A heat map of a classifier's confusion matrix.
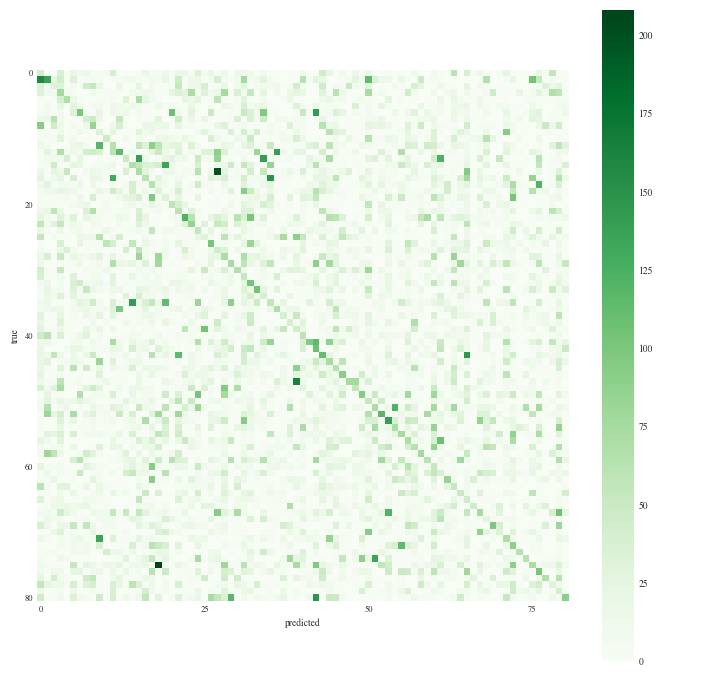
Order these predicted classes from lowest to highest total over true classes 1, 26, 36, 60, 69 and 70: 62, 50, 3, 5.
62, 5, 3, 50
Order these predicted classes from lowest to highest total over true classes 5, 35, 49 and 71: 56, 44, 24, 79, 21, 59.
59, 21, 79, 56, 44, 24
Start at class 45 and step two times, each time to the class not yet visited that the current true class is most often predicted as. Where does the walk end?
25
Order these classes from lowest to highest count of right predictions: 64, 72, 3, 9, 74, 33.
9, 64, 74, 3, 72, 33
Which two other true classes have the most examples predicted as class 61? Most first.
13, 56
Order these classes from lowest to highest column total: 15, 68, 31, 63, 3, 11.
68, 63, 11, 15, 3, 31
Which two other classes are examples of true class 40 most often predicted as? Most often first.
1, 0
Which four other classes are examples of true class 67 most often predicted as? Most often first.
53, 79, 27, 30
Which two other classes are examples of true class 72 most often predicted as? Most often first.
55, 17
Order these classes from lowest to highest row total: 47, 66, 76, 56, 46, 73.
73, 66, 46, 47, 56, 76
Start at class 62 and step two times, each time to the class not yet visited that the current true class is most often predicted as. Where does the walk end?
76
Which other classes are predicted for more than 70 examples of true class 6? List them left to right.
20, 34, 42
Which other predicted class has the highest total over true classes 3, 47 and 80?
39
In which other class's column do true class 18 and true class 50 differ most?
31
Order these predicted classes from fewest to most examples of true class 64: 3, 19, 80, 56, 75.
19, 3, 56, 80, 75
